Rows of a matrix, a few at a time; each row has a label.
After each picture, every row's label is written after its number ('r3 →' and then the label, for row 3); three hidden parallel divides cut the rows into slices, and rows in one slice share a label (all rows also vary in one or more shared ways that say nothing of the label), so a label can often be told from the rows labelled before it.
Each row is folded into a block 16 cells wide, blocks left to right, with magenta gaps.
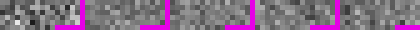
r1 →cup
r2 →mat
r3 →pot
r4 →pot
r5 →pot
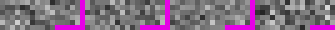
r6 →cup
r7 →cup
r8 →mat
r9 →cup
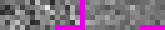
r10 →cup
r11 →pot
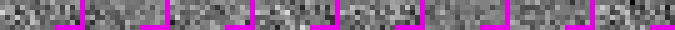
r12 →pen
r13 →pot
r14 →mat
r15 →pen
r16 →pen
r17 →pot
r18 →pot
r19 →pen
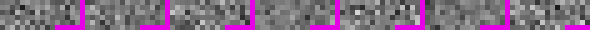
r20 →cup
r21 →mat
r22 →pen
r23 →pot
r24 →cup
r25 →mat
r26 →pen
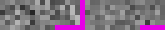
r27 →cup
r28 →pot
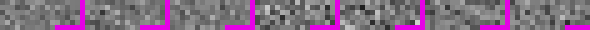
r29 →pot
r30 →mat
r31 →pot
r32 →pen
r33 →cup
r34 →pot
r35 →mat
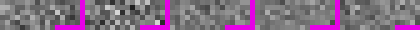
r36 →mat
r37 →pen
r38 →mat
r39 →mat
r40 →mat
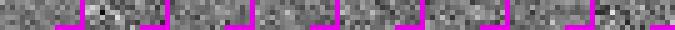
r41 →pot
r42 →pen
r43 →mat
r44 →mat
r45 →mat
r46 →mat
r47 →mat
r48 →cup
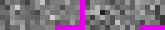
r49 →mat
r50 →pen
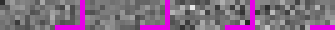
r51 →mat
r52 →pot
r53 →pen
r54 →cup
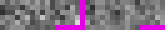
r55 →cup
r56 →pot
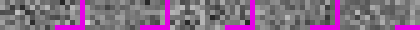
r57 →cup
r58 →pot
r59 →pen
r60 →mat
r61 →pot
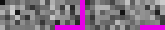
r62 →pen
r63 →pen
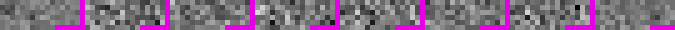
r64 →pot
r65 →cup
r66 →pot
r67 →pen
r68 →cup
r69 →pot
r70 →cup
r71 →pot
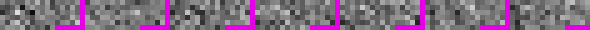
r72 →cup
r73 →pot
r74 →cup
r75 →pen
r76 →pen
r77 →pot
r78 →mat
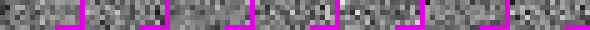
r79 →mat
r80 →pen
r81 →pot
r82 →cup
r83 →cup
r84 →mat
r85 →pen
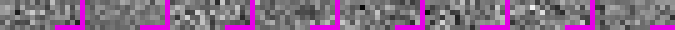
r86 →pen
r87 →mat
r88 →pen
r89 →pot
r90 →cup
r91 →cup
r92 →pen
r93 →mat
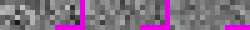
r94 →pen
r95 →mat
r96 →pot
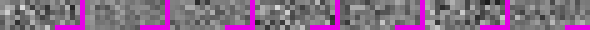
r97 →pen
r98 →pot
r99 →mat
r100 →pen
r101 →mat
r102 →cup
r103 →pot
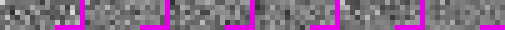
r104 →cup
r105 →mat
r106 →mat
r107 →pot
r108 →pot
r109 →pot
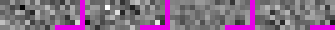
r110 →cup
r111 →pen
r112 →pot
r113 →pen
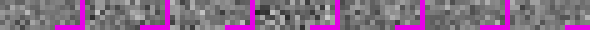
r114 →mat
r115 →mat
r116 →mat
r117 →cup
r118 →mat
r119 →mat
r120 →pot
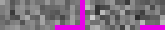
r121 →pot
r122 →cup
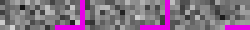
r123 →cup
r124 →pen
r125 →pot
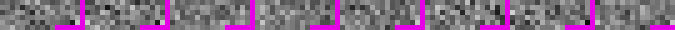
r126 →cup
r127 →cup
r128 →pot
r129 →mat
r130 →cup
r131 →pen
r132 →pen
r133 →pot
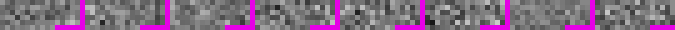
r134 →pot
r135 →mat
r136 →pot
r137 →cup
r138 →pen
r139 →pen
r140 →mat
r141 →pen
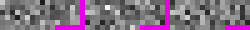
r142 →cup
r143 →pen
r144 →pen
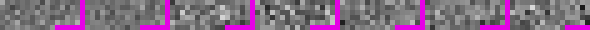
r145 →pot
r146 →pot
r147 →mat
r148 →cup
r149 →mat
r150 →mat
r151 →pen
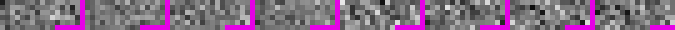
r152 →pen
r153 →mat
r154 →cup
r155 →mat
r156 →cup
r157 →pen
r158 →cup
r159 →cup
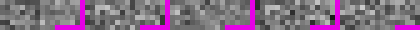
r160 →mat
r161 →pen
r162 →mat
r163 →pen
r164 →pen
